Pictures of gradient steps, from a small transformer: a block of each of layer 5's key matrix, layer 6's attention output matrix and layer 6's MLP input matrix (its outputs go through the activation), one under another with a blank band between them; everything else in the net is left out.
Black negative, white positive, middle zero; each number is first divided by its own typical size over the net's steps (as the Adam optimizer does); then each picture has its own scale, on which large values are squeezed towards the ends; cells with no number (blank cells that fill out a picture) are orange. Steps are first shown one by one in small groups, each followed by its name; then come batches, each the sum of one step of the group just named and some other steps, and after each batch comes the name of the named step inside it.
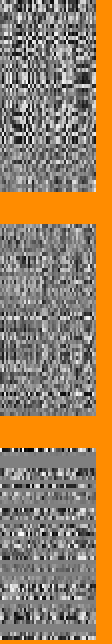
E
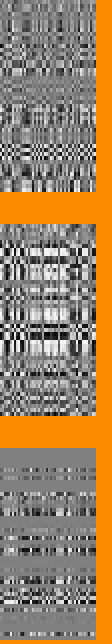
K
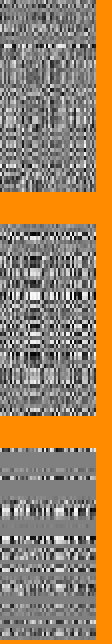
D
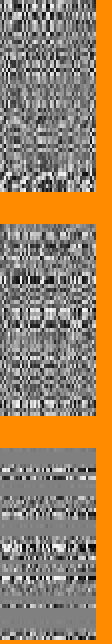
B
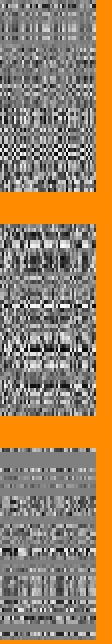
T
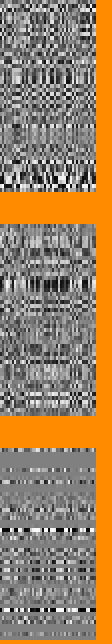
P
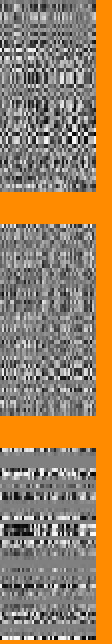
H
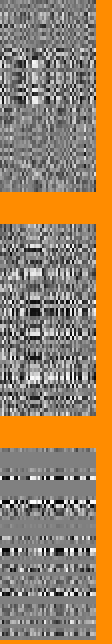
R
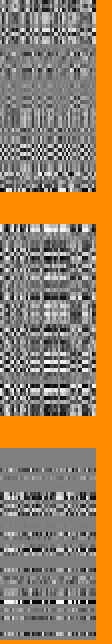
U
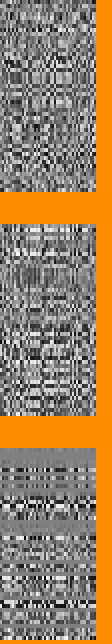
U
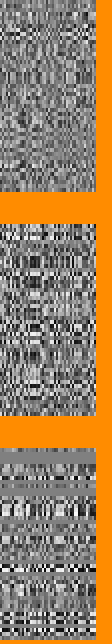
D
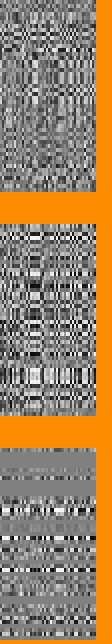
D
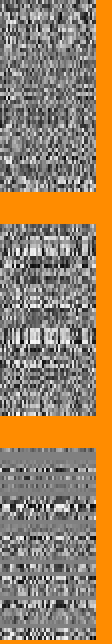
T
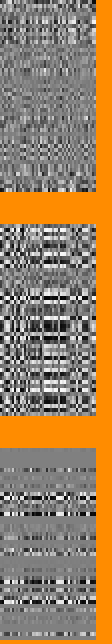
U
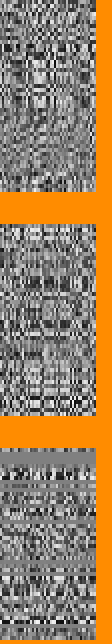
B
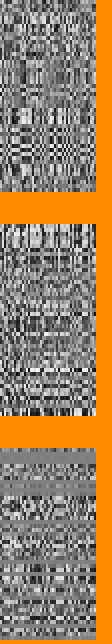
U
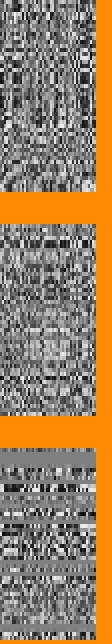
B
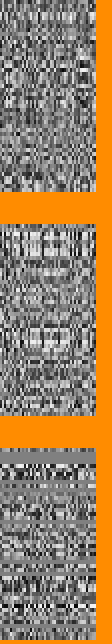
K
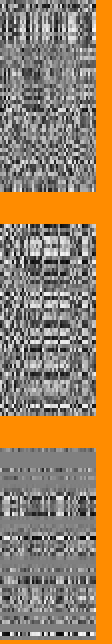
T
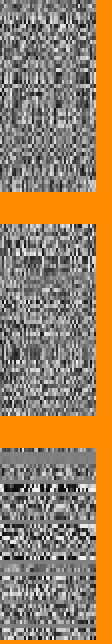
E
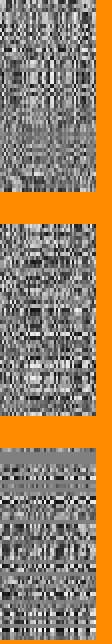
R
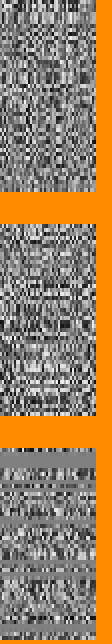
E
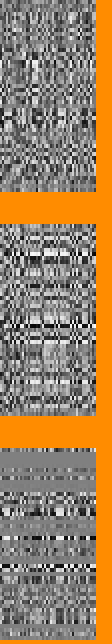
K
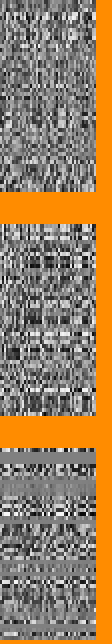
U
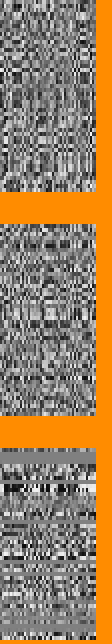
B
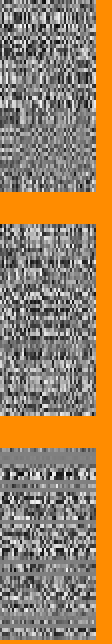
R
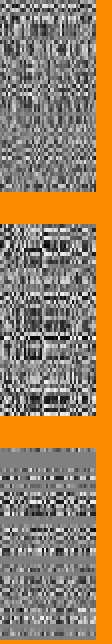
R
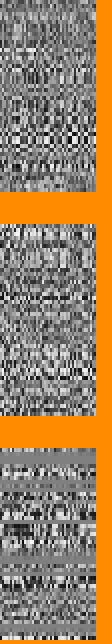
H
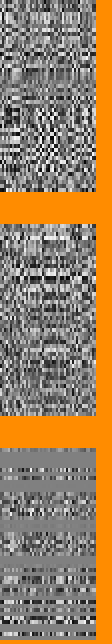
U
